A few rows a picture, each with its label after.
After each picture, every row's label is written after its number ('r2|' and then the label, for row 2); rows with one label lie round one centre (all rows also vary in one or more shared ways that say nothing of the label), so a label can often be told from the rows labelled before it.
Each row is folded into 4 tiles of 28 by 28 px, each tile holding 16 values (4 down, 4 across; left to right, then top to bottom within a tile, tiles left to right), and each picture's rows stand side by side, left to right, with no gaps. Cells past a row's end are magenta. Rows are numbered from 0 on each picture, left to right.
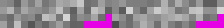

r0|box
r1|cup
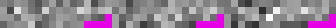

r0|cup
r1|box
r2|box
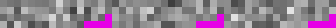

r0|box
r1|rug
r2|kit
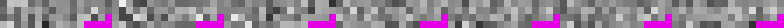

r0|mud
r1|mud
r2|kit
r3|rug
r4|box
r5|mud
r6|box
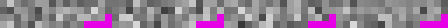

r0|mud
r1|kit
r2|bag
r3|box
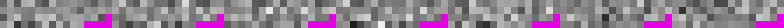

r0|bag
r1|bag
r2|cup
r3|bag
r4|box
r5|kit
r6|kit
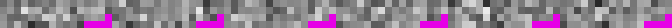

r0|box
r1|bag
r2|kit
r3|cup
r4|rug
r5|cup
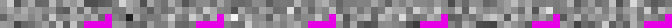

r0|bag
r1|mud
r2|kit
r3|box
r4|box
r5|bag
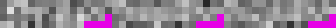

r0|mud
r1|bag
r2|bag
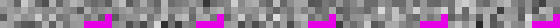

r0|bag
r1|bag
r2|bag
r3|cup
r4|mud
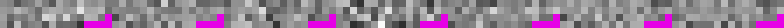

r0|box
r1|bag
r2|rug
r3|bag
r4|cup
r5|bag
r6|bag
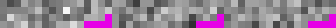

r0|kit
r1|box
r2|bag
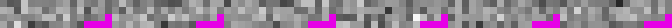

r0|box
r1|rug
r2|rug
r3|mud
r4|bag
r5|rug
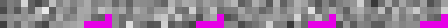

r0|cup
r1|box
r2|bag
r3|cup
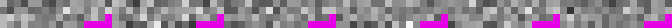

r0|kit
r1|bag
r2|cup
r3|bag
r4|cup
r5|kit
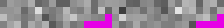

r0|rug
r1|kit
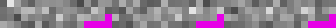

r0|mud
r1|cup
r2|cup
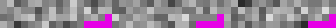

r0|bag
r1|rug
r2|box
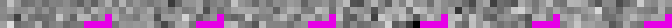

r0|mud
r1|rug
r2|mud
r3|box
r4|kit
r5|rug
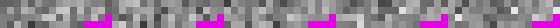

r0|box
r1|mud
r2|rug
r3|kit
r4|kit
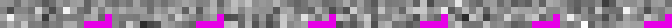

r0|kit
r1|box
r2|mud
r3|cup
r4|mud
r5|kit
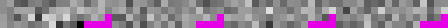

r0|box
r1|bag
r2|cup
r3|cup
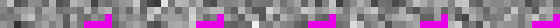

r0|bag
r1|cup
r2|cup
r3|rug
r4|mud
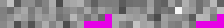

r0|bag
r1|kit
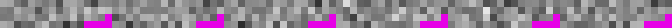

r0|bag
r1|bag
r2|bag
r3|mud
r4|rug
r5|bag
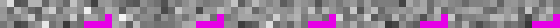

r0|bag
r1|kit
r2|bag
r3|rug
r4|box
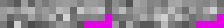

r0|box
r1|box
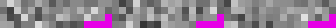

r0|mud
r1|box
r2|mud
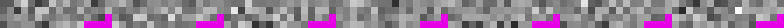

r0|cup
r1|mud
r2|box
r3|rug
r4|bag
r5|cup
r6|kit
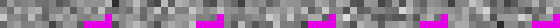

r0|rug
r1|cup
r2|box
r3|kit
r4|rug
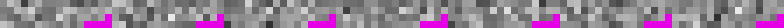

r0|mud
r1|mud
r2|cup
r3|kit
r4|cup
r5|rug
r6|kit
